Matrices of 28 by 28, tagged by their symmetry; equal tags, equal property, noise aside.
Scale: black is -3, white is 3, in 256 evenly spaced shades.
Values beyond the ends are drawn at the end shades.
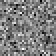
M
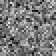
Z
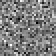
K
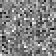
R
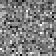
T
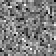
Z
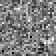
T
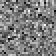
T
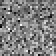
R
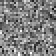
T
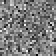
Z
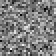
M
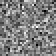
R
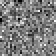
K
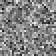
K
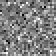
K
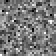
Z
